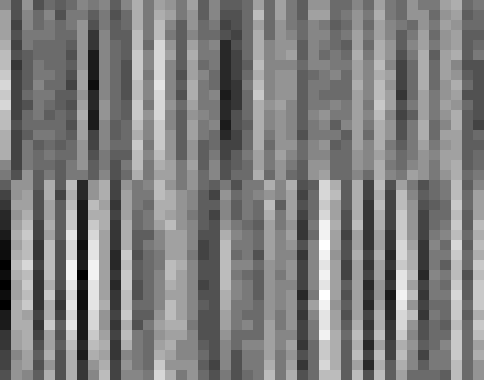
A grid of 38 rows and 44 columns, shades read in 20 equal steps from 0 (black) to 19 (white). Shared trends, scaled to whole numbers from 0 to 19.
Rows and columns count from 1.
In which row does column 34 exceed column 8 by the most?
28
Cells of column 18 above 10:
20
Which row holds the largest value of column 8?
12
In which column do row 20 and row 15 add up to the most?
15
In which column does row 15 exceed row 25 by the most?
1
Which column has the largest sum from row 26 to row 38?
30
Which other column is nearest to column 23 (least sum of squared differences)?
40
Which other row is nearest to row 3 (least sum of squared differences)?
16
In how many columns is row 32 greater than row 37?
17
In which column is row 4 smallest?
9
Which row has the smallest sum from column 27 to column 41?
27
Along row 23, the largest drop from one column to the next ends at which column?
8
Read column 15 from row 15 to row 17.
15 14 13
